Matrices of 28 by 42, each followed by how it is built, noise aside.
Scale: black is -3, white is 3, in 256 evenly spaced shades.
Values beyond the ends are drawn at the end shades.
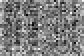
blocks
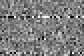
uneven rows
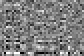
low rank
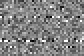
uneven rows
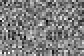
blocks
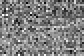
blocks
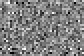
uneven rows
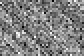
Toeplitz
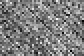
Toeplitz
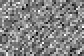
Hankel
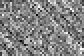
Toeplitz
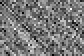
Toeplitz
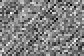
Hankel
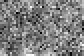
smooth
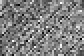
Hankel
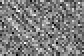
Toeplitz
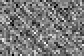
Toeplitz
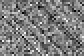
Toeplitz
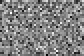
repeating columns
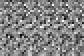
repeating columns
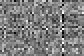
low rank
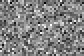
noise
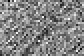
Hankel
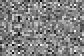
low rank
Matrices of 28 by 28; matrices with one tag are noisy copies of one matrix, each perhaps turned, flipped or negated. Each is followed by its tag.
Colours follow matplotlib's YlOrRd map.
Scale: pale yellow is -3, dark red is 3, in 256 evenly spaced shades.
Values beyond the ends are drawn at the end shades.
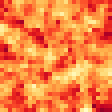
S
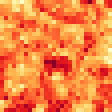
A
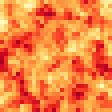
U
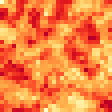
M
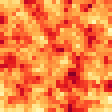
S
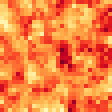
A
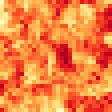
A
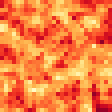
S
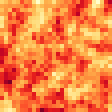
M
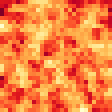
S
